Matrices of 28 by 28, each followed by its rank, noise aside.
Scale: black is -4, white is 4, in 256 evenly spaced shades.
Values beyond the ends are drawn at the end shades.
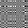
one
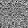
six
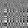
one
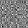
four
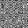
six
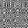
three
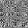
four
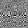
two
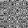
three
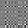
one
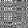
two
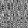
four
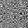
four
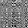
four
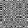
three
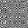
two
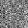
six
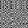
three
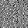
six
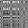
one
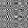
two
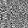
six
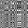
two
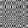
one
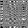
two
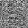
six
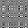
one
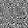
four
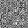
six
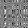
three
